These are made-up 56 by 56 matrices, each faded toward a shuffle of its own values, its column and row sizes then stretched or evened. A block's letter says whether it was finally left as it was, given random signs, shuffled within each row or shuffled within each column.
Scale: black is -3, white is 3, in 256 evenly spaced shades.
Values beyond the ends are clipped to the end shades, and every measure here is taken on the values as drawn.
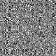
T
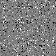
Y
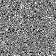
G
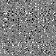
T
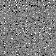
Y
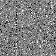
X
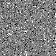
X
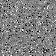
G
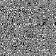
T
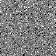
Y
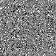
X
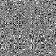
T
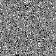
X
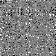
Y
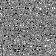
G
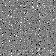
X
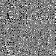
T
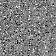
X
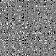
T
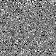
G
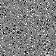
X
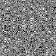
T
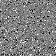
G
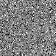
X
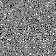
G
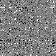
Y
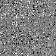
Y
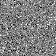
G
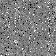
X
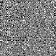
T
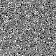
G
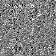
Y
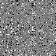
Y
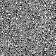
X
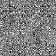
T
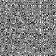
T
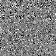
Y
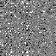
T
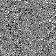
X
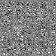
Y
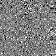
T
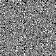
X
